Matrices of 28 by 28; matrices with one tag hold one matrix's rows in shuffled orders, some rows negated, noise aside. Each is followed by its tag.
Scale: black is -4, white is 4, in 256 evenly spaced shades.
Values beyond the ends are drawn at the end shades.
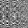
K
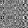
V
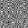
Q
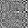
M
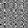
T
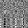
T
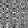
K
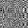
V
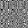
Q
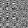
K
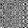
V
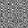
Q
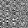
K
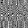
Q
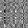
T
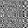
V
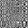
M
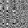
K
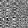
K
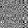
V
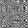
M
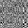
V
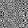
V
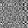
V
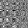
K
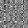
T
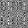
Q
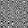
Q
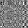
V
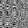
K
